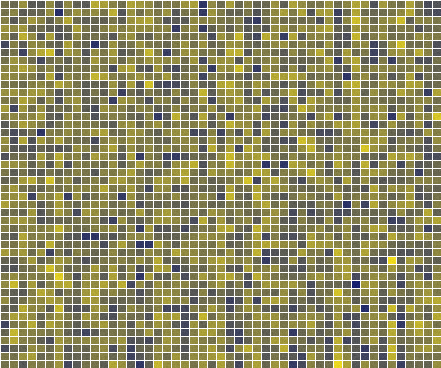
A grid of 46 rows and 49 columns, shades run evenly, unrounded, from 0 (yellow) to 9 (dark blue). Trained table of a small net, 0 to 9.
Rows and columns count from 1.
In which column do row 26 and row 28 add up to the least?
30
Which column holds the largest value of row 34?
20
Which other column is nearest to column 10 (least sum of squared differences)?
19
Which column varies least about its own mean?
9
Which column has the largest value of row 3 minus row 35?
29
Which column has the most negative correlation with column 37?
38
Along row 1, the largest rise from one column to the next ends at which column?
23
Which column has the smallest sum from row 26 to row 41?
7
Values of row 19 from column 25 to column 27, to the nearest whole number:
5 3 7
